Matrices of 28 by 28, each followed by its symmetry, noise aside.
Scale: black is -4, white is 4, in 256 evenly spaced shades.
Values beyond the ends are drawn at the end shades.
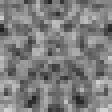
mirrored left to right.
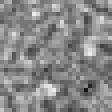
symmetric.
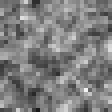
no symmetry.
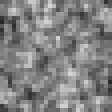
same after a half turn.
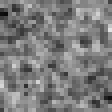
same after a half turn.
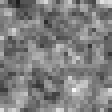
no symmetry.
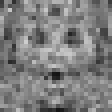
mirrored left to right.
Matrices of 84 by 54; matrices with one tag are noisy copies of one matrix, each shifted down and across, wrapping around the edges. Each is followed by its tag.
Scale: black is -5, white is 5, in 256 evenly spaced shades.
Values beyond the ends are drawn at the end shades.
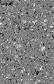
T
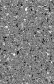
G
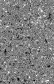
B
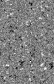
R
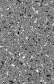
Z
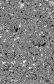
T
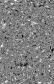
T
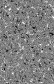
Z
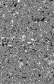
T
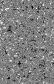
B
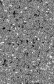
B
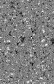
R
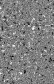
G
